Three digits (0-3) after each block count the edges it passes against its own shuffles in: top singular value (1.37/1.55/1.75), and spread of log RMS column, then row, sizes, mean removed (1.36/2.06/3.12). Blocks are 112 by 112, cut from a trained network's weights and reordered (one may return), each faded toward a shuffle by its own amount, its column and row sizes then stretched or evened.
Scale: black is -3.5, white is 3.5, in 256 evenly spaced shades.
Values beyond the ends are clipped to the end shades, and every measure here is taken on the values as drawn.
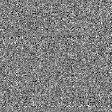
3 2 2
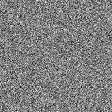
3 0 0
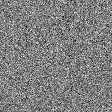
0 0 0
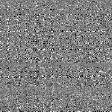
0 2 3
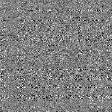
0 2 3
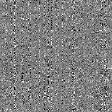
0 3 2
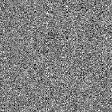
3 2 1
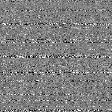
1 0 3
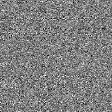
3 1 2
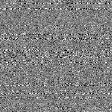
3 0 3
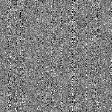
3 3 0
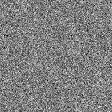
2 0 0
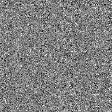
1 2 1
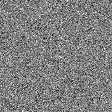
1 1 0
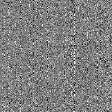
1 3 0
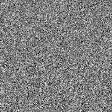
1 1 1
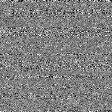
0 0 3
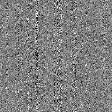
0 3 0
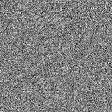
3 0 1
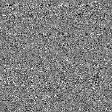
1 1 2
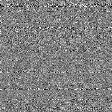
2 1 3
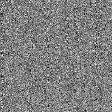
1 2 0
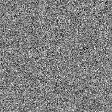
1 1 0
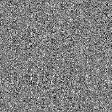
0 2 1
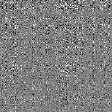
0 3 3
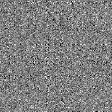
2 2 2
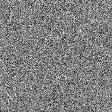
1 1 0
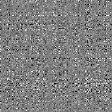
2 3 3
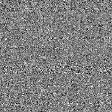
0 1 2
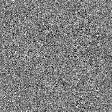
2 1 1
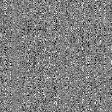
1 3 1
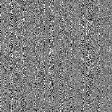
3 3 0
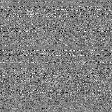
0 0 3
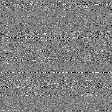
3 0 3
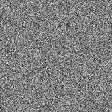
3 0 0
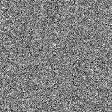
2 1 0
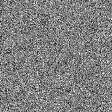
0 1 1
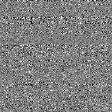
1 2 3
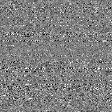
0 1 3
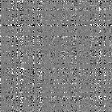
1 3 3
